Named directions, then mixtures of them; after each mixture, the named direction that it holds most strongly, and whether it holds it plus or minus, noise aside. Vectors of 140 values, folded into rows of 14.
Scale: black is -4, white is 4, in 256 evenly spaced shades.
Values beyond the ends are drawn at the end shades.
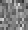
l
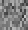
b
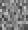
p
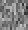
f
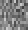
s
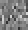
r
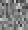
l, plus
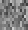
b, plus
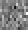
r, plus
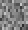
p, plus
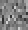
r, minus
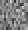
s, minus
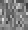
l, plus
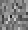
r, minus
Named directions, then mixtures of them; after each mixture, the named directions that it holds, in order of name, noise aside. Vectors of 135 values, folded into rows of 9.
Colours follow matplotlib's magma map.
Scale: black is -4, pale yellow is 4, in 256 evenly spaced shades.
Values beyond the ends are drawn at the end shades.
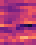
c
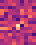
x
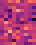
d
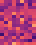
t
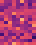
t.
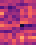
c, x.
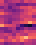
c.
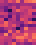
c, d.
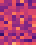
t.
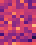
c, t.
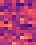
c, t.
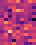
d.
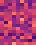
t.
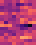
c, t.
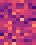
d, t.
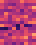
c, x.
